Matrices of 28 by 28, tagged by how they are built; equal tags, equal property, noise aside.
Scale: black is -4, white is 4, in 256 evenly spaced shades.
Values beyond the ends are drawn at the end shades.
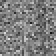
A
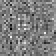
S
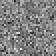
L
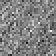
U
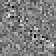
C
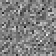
U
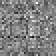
S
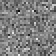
L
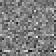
S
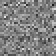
S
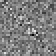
C
